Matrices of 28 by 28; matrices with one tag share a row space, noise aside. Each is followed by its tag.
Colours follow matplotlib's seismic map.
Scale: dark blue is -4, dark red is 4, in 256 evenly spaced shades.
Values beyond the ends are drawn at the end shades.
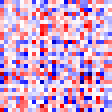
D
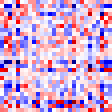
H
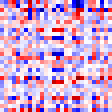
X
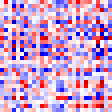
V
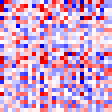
D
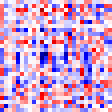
D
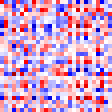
V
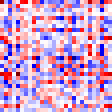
H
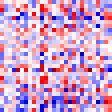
D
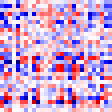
H
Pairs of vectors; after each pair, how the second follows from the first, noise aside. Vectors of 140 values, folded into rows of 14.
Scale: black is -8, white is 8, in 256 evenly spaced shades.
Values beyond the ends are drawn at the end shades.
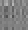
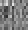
scaled up.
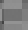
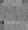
partly zeroed.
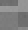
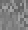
sign-scrambled.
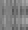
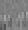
wrapped around, negated, partly zeroed.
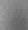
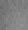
negated, shrunk.
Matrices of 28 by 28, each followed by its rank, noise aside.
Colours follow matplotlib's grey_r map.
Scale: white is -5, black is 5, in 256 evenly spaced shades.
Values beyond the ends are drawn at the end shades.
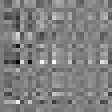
two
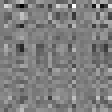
two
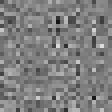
three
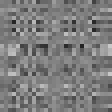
two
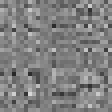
three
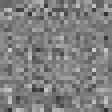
four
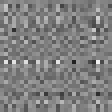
three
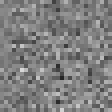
eight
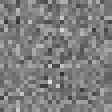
eight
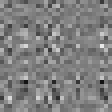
two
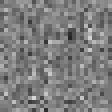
six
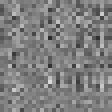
four
